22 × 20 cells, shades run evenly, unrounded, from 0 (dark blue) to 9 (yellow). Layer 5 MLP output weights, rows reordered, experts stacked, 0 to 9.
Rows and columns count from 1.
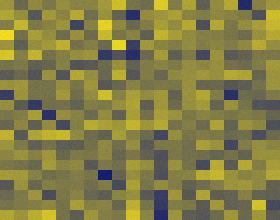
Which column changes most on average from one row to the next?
1
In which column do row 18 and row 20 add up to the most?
15
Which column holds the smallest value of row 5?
10
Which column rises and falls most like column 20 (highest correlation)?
14
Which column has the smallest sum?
17
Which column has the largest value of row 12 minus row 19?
3
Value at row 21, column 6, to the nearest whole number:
6
